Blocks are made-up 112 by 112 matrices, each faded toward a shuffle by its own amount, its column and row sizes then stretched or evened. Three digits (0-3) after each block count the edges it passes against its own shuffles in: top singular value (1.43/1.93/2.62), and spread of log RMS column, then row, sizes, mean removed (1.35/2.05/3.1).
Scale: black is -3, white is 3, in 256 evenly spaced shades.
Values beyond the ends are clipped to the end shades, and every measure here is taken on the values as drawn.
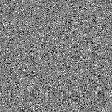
2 0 0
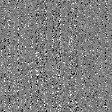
0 3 0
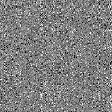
2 2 0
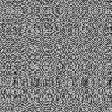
3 0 0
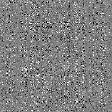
1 3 2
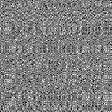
3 0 1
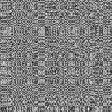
3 1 0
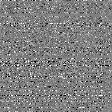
0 1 3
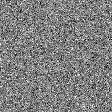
1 0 0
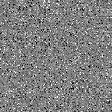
2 1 0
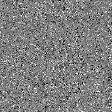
0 2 1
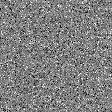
1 0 0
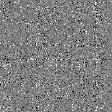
1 2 2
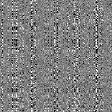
3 3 1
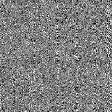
2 2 0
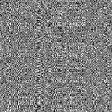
3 2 1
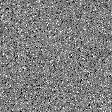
0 0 0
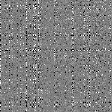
2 3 2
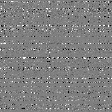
1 2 3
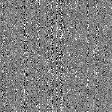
0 3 1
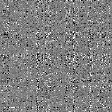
1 3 2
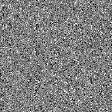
1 2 0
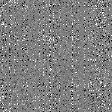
0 3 2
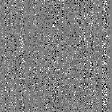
1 3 2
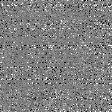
0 2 3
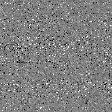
0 1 2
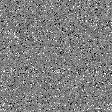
0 0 1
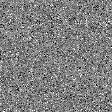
0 1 1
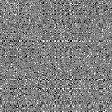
3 1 2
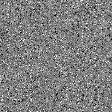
1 1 0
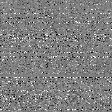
1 0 3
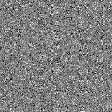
2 1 0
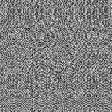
3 0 0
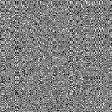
3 2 0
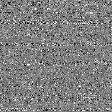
1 1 3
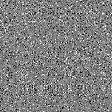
2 0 1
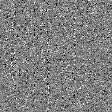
0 2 1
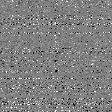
0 1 3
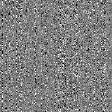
1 3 0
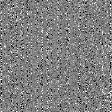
1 3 0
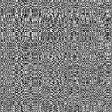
3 3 2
